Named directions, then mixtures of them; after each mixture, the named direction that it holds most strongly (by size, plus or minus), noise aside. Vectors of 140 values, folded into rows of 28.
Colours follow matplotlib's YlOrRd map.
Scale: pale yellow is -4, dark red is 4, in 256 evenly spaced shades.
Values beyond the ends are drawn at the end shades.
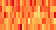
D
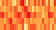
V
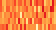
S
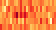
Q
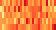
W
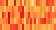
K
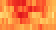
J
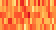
V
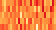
S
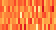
S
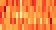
Q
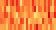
D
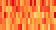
D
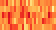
K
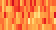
D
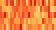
D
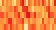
V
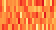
S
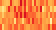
W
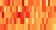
W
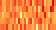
S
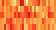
V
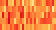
K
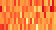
S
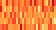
S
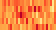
S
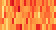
D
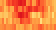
J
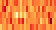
Q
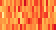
W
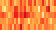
Q
